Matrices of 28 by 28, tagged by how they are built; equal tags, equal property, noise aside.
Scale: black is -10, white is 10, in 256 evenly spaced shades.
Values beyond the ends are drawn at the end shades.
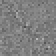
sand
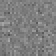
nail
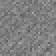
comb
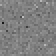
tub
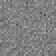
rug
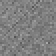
comb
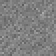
comb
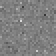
tub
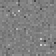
tub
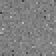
tub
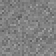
comb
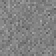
comb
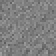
comb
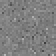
tub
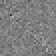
sand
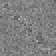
sand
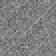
comb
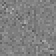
sand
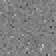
tub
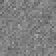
comb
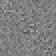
sand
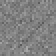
comb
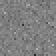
tub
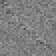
sand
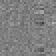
nail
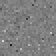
tub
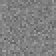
rug
